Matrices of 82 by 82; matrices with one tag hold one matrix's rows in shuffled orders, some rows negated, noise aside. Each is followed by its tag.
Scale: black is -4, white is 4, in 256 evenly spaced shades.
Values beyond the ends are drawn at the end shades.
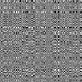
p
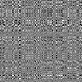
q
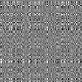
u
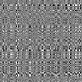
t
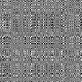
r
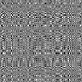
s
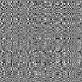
s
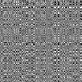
p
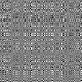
r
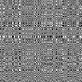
q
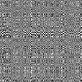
r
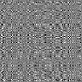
s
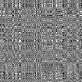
q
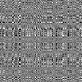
q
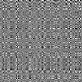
t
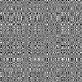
u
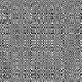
r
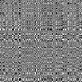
q
